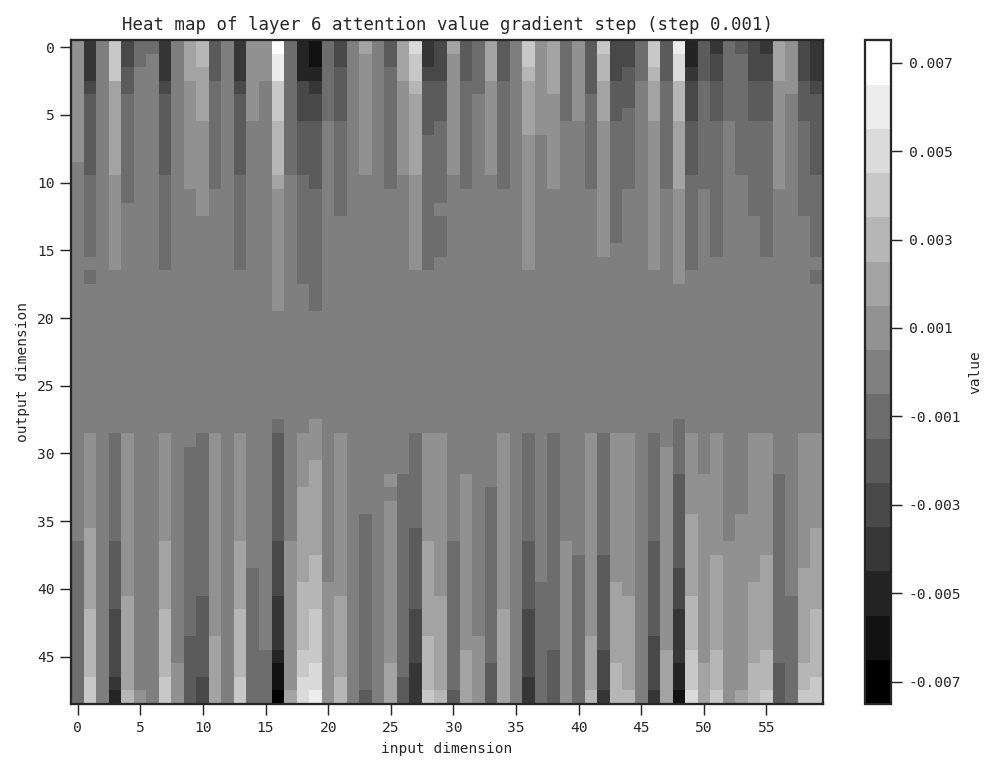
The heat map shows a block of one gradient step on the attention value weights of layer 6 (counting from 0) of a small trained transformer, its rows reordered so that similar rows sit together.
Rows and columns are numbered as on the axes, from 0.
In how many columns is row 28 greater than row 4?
29
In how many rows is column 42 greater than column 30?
12
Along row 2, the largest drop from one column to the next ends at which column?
49
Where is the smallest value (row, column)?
48, 16
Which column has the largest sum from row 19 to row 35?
19
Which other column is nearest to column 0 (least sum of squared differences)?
30
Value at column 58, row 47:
0.003
